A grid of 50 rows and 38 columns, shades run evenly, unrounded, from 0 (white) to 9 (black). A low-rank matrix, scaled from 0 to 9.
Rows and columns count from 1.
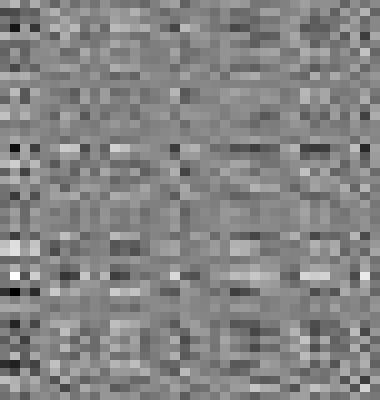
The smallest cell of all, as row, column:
35, 2
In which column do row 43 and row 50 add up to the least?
31
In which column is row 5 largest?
37
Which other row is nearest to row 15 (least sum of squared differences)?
5
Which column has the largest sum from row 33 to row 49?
1
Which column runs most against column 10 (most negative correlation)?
23
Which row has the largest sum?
19
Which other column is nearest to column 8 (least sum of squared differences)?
13
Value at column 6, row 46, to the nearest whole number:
2
